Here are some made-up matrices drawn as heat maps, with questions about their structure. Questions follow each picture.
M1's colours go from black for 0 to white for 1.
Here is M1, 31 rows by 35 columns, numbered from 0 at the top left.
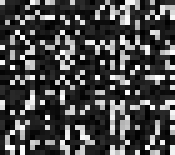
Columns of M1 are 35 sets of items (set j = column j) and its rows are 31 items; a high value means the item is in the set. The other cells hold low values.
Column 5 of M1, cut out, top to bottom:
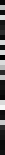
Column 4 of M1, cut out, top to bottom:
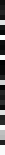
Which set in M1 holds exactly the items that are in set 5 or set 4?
24
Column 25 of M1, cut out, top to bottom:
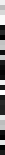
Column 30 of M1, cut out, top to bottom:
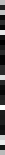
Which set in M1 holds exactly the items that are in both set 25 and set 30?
7
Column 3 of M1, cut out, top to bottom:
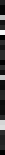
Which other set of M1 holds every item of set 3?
31
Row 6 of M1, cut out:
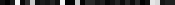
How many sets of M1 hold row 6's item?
6
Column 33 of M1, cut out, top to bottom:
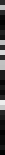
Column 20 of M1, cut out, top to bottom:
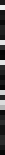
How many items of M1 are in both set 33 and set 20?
5
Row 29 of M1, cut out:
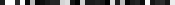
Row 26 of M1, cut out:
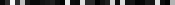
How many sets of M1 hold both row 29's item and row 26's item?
7
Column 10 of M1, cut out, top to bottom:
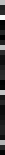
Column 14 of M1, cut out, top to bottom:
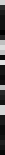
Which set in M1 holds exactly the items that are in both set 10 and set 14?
21
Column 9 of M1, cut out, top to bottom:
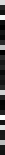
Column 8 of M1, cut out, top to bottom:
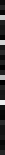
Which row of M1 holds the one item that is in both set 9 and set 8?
3
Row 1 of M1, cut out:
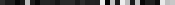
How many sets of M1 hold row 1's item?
9
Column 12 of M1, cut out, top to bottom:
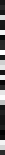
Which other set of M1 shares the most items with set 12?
6
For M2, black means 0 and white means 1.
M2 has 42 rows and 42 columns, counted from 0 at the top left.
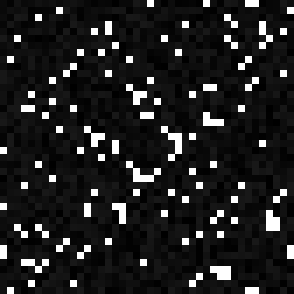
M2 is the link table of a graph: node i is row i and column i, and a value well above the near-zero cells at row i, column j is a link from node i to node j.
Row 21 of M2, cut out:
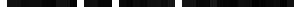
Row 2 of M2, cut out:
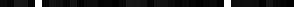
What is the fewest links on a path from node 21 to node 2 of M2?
7
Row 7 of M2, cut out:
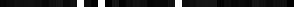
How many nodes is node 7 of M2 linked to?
3
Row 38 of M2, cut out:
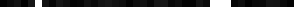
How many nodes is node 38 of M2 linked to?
4
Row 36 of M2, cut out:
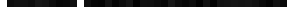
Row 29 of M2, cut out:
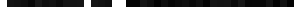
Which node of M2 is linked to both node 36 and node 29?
node 0
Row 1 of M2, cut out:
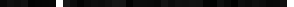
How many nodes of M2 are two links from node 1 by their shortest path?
3
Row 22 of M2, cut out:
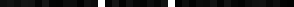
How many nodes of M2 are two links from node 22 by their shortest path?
3
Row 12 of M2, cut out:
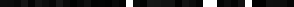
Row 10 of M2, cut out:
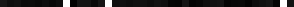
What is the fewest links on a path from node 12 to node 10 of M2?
6
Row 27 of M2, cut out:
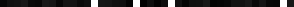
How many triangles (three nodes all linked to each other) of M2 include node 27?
2
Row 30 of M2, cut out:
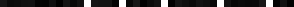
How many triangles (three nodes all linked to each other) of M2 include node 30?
2
